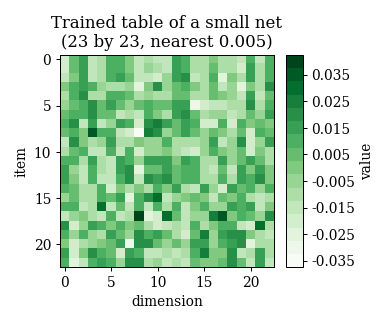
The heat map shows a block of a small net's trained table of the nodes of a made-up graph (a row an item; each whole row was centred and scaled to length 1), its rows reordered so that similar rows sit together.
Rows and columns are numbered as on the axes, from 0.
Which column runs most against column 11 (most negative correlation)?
4
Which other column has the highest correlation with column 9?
10
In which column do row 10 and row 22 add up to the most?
7
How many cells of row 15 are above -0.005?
13
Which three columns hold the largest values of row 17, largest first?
8, 17, 11
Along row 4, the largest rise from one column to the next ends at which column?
20
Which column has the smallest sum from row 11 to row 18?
2
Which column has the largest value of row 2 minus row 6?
6
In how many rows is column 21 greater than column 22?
10
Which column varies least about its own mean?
12
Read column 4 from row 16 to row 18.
0.03 -0.015 0.01
